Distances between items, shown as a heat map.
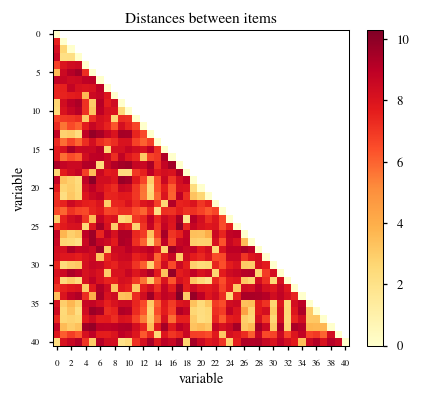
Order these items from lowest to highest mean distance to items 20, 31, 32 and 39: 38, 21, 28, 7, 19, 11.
21, 19, 38, 7, 28, 11
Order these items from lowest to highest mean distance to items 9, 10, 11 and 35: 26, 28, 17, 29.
26, 29, 28, 17
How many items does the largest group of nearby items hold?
15
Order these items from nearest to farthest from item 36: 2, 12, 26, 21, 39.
21, 2, 26, 12, 39
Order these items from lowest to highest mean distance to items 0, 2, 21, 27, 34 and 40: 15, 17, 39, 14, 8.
14, 39, 8, 15, 17
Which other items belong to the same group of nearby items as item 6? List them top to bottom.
17, 29
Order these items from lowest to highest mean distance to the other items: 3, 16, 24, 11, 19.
3, 19, 11, 24, 16
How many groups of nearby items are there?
7
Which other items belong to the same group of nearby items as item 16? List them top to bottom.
12
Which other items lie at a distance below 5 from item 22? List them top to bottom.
7, 15, 28, 31
